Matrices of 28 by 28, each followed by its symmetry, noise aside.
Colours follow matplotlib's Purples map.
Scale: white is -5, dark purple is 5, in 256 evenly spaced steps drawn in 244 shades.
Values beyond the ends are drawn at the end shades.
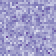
antisymmetric.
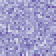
symmetric.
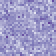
antisymmetric.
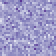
antisymmetric.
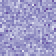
same after a half turn.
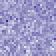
symmetric across the other diagonal.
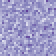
same after a half turn.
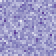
same after a half turn.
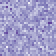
same after a half turn.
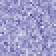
symmetric across the other diagonal.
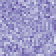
symmetric.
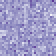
antisymmetric.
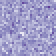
symmetric across the other diagonal.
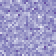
symmetric across the other diagonal.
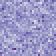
no symmetry.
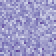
antisymmetric.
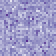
antisymmetric.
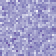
symmetric.
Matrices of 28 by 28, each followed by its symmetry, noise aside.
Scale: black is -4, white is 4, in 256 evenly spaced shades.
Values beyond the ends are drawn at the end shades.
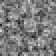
symmetric across the other diagonal.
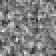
symmetric across the other diagonal.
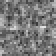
same after a half turn.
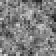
symmetric across the other diagonal.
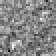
symmetric.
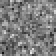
symmetric across the other diagonal.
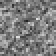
same after a half turn.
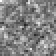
symmetric.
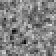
symmetric across the other diagonal.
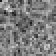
symmetric.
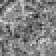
symmetric.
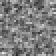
same after a half turn.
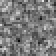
symmetric.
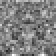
mirrored left to right.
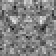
mirrored left to right.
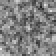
symmetric across the other diagonal.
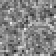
symmetric.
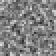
symmetric.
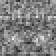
mirrored left to right.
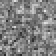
symmetric across the other diagonal.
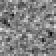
same after a half turn.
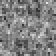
same after a half turn.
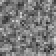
symmetric.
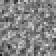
symmetric across the other diagonal.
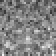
mirrored left to right.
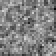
symmetric.
